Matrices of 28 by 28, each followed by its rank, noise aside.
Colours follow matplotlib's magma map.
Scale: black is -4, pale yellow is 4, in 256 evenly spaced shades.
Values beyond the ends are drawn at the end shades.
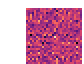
six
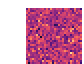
eight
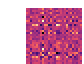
two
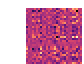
three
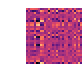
two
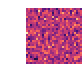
eight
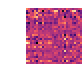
three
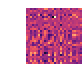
three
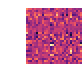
four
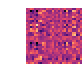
three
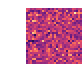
six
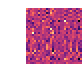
four
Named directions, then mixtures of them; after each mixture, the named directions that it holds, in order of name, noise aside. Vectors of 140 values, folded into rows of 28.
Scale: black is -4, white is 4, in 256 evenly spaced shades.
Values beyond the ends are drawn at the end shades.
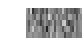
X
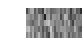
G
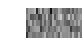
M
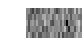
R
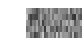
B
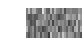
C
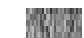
G, M, X.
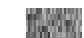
C, R.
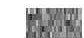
C, M, R.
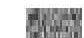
B.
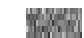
C.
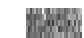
C, G.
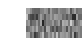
B.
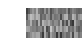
B, G.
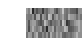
R, X.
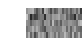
B, G, M.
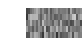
B.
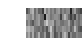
G.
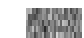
B, C, X.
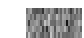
G, R, X.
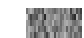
B, G.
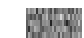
M, R.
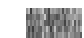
C, G, X.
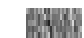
G.
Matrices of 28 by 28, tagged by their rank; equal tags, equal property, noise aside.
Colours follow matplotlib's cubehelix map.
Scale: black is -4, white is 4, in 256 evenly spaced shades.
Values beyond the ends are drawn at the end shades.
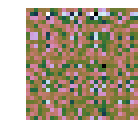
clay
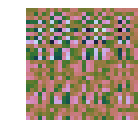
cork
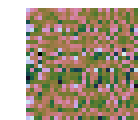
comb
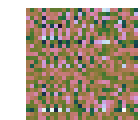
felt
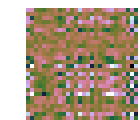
clay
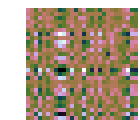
cork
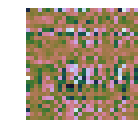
felt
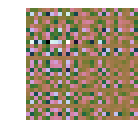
clay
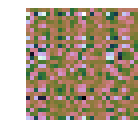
clay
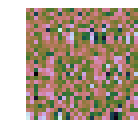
comb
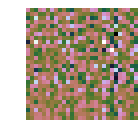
felt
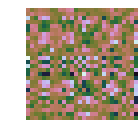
clay
